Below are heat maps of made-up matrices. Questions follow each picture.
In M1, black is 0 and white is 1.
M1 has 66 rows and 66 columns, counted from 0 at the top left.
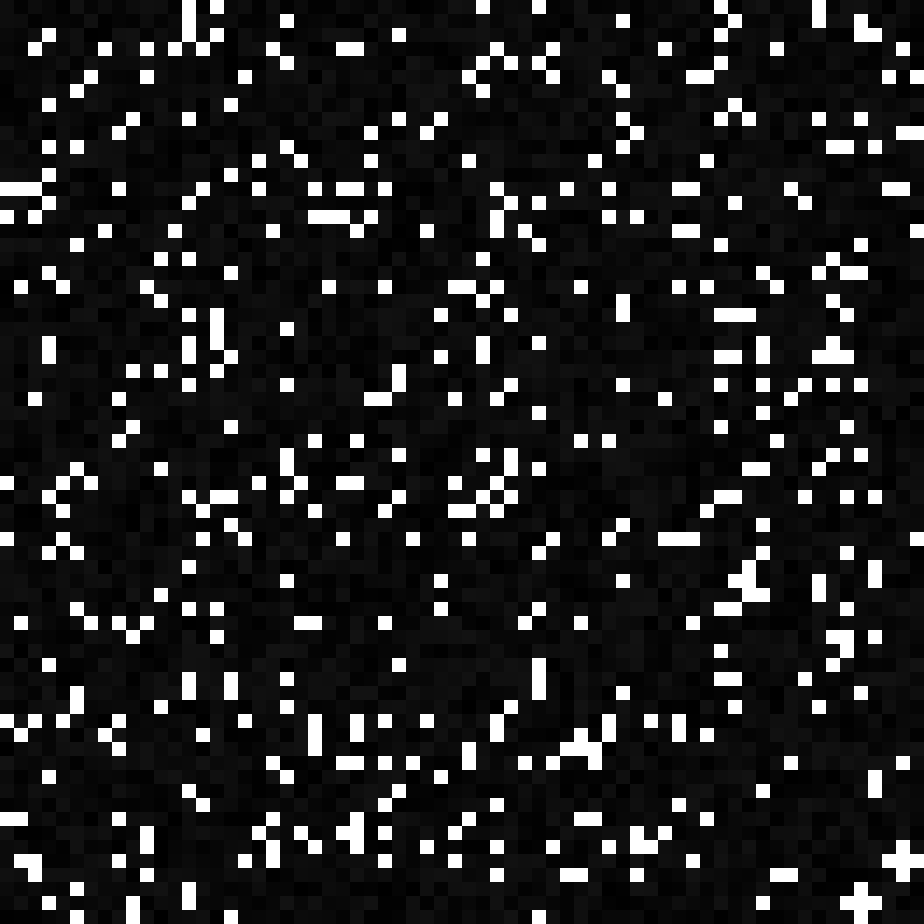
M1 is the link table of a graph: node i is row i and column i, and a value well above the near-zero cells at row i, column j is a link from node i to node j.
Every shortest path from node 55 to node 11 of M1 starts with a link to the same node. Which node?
node 20
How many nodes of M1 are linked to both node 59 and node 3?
4
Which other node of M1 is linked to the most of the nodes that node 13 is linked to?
node 51
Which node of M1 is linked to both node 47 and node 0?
node 38
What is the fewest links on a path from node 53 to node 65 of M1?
3
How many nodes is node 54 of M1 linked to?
11
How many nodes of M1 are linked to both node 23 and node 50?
1
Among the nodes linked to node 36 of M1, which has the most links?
node 35
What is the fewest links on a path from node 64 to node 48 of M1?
2
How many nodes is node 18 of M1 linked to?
4
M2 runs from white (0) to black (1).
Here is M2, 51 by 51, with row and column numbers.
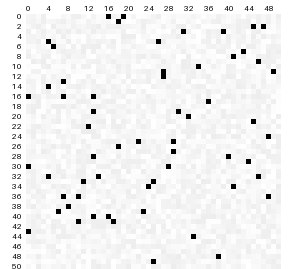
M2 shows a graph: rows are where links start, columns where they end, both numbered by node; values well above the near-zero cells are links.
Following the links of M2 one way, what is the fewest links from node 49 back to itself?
6
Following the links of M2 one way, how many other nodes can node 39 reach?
6
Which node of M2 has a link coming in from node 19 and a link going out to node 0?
node 30
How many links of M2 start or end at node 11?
3
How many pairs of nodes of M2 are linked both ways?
1
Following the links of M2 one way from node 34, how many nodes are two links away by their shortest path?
3
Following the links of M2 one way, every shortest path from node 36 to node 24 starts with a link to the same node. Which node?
node 10
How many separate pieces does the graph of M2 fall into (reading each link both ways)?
9
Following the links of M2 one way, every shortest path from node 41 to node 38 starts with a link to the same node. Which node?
node 17
